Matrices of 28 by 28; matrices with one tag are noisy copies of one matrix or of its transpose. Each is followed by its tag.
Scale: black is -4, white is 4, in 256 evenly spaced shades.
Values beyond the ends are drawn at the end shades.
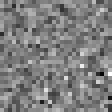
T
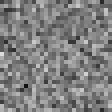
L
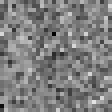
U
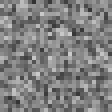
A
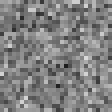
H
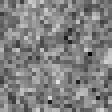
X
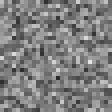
A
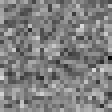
H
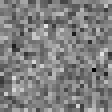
A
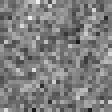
X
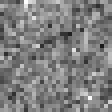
X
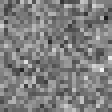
T
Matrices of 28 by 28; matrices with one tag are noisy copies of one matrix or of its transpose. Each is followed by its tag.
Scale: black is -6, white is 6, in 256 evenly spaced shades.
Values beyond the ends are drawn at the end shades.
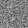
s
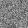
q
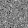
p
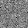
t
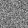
q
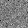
t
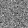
s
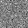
t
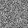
p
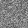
q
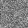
t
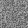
s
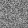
p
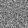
s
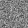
p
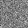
t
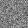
q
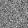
p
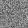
t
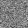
t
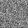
q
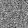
q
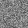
q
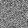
q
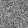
q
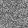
t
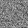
q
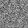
p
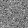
s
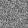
p
